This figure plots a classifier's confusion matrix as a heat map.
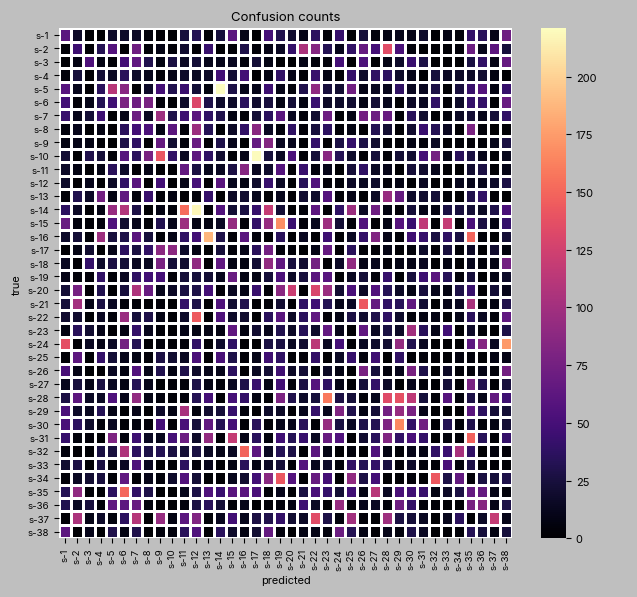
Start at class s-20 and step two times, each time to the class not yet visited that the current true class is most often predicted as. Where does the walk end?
s-12
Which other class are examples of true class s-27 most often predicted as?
s-35
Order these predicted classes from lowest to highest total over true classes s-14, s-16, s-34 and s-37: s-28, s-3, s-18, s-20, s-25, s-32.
s-3, s-20, s-28, s-32, s-18, s-25
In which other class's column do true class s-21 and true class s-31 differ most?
s-26
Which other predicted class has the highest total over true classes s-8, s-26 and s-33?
s-7
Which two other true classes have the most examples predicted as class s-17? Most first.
s-10, s-8
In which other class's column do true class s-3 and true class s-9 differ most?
s-18
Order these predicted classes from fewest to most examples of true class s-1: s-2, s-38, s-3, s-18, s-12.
s-3, s-2, s-12, s-18, s-38
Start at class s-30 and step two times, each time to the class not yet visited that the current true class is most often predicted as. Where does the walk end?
s-11
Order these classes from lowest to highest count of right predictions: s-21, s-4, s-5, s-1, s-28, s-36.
s-4, s-21, s-1, s-36, s-5, s-28
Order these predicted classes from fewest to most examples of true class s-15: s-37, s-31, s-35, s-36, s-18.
s-37, s-36, s-35, s-18, s-31
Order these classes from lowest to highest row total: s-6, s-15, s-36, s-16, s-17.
s-17, s-36, s-6, s-16, s-15
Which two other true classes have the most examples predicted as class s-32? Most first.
s-34, s-10
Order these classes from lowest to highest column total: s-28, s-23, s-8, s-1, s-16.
s-8, s-16, s-1, s-28, s-23
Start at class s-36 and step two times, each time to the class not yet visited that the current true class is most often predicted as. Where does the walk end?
s-38
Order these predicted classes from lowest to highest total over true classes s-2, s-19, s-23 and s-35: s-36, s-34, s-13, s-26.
s-34, s-36, s-13, s-26
